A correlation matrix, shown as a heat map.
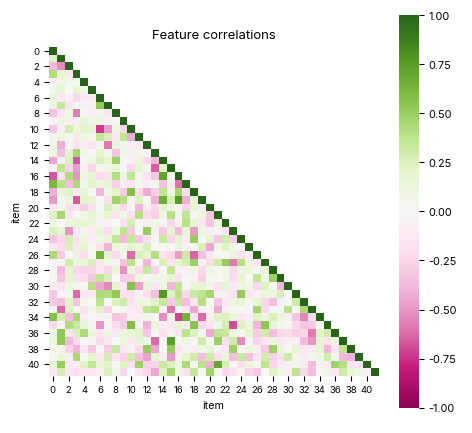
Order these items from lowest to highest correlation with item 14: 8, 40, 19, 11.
11, 40, 8, 19
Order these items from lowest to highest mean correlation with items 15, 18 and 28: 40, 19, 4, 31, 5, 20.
5, 4, 40, 19, 20, 31
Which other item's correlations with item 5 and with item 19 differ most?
3
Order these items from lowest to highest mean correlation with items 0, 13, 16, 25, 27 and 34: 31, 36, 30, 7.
31, 7, 30, 36
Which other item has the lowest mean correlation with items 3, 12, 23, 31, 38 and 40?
35
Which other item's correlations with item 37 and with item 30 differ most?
15
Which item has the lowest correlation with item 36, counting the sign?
33
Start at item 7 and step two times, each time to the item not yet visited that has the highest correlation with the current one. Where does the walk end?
26
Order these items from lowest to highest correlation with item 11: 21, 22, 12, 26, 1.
12, 22, 1, 26, 21
